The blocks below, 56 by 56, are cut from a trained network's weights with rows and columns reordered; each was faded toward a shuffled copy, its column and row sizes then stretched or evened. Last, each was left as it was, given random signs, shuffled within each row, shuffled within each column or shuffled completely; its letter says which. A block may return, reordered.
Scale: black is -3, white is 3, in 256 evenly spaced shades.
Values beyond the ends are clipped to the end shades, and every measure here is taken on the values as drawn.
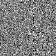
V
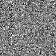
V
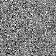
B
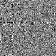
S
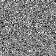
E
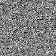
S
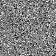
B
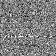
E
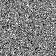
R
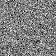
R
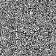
V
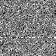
E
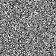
B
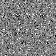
E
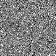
B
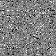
S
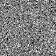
B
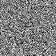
E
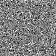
E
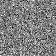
R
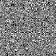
S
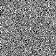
V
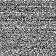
E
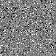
V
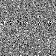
V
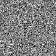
E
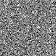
B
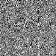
S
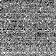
S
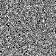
B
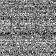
S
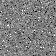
R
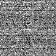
S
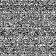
E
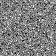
R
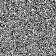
R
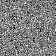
B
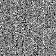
B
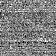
S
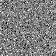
R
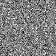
B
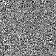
V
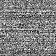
E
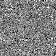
E
